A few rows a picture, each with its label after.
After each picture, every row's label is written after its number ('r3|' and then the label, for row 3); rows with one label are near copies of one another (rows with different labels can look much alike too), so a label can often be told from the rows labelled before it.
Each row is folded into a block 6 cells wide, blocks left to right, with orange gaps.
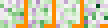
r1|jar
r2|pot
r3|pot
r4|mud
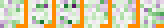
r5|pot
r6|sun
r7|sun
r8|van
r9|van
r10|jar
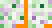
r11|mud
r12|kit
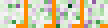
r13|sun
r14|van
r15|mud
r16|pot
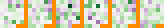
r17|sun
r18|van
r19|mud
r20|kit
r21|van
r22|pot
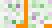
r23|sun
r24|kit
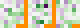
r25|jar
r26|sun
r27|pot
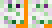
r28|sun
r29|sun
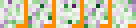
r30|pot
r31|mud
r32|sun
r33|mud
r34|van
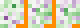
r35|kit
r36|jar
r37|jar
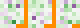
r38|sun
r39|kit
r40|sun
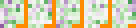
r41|pot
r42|van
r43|pot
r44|sun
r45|van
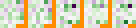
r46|van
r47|van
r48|sun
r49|sun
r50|sun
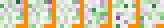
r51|van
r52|van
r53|van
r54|jar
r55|kit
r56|mud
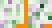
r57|pot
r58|mud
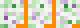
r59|kit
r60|kit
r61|sun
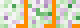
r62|kit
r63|jar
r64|mud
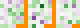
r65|jar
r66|kit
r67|sun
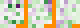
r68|sun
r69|van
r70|pot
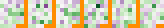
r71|jar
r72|sun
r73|jar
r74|mud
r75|pot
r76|mud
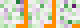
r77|van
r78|mud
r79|sun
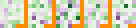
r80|pot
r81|kit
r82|mud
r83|mud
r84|kit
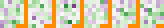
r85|pot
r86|kit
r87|sun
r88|van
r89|jar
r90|jar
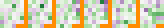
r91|mud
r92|mud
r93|van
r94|van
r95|pot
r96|jar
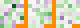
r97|mud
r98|jar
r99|kit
